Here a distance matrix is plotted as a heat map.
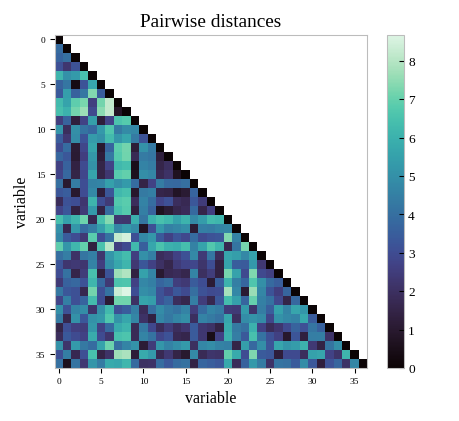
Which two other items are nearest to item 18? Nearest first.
33, 27
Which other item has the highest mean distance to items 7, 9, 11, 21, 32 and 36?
6
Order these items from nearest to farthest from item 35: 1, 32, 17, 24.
17, 32, 24, 1
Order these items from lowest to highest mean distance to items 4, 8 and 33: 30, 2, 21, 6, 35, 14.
30, 14, 21, 2, 35, 6
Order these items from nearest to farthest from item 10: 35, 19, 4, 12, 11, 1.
1, 11, 4, 19, 12, 35
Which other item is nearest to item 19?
12
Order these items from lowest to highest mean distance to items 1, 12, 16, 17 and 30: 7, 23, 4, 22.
22, 4, 23, 7
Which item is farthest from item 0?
23
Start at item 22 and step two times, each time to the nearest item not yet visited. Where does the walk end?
3
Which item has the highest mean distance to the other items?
8
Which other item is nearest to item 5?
2
